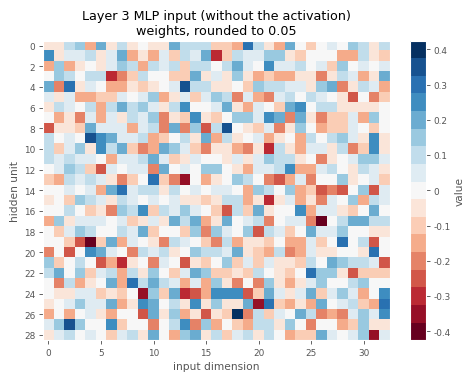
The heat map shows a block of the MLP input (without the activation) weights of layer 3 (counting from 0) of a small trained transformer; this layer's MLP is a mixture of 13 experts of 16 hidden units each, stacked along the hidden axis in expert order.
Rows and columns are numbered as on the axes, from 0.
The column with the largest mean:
14
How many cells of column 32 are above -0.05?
18
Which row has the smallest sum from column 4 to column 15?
21
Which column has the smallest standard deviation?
27
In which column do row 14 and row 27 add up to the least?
28
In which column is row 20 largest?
31
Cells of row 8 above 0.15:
3
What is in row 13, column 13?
-0.35
